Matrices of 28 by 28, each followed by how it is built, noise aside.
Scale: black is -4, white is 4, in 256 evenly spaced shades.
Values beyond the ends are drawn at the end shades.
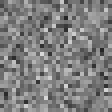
noise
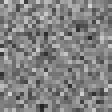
noise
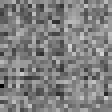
blocks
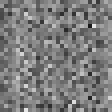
repeating rows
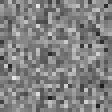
repeating rows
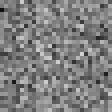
repeating rows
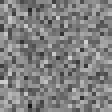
repeating rows
